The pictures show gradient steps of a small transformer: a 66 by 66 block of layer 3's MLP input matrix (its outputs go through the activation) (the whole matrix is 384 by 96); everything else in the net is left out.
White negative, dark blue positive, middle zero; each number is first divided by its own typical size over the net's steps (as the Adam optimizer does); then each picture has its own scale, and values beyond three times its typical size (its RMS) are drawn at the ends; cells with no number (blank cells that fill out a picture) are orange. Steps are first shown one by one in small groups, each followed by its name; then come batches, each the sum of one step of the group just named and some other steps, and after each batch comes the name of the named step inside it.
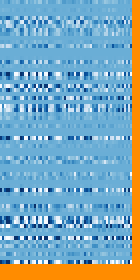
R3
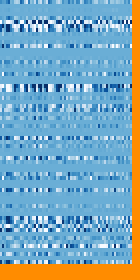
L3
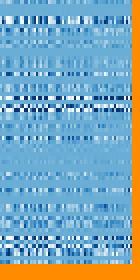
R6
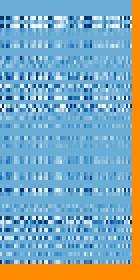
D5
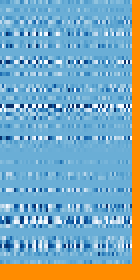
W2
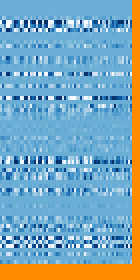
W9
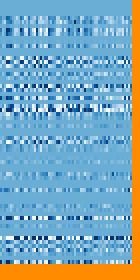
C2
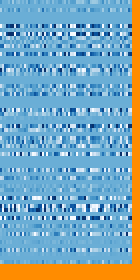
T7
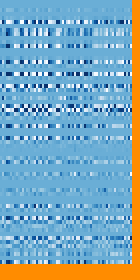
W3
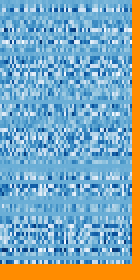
R3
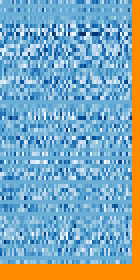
T7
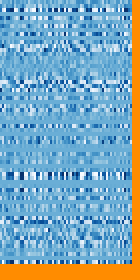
D5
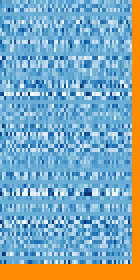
L3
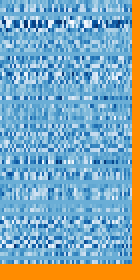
W9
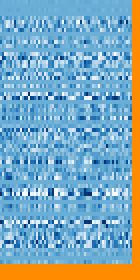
W9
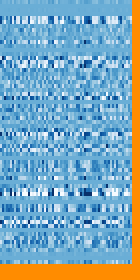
C2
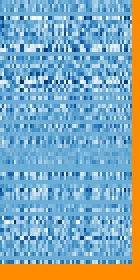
D5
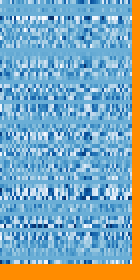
R3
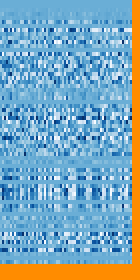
W3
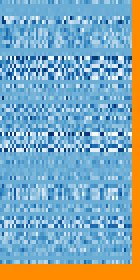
W3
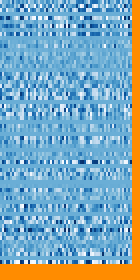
D5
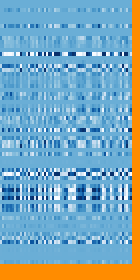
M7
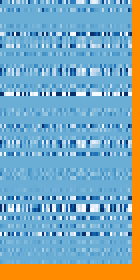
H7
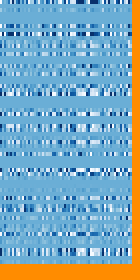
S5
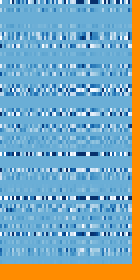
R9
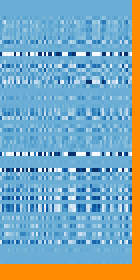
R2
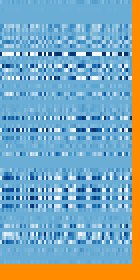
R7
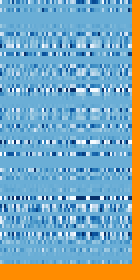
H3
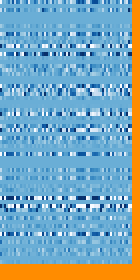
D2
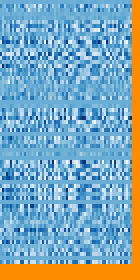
R7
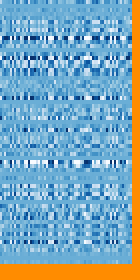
D2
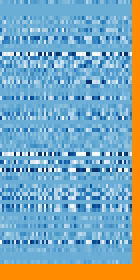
R2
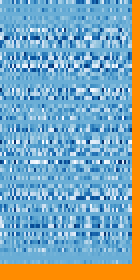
H3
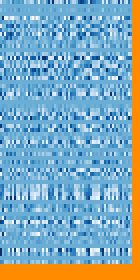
S5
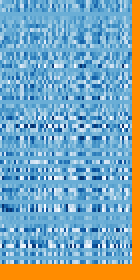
D2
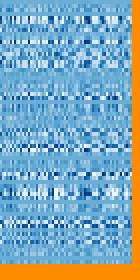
M7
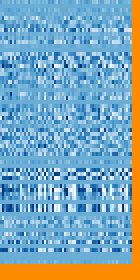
M7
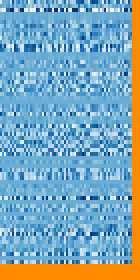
R9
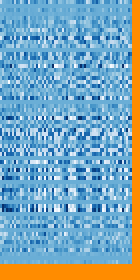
D2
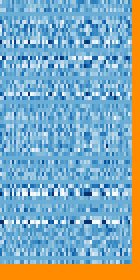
S5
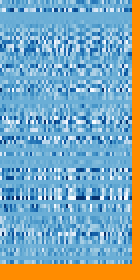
H3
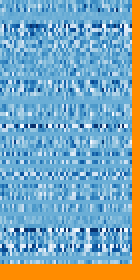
H3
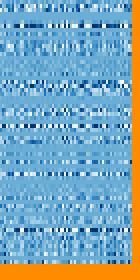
D2
